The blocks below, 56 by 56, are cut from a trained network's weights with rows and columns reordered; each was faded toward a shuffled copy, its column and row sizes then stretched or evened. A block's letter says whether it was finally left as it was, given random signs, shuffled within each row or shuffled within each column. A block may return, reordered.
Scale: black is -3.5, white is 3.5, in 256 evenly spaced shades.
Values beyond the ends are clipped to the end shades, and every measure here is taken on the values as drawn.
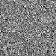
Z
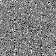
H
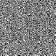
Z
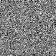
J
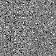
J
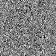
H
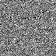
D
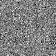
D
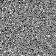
H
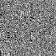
Z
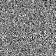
J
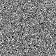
D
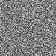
Z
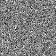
H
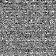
Z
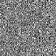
Z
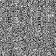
Z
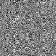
Z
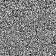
J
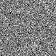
H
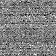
D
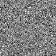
Z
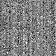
H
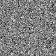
H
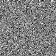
D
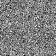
H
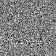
J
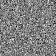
D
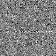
J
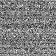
D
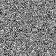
D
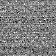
Z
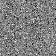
H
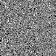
H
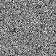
D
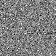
D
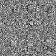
Z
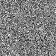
D
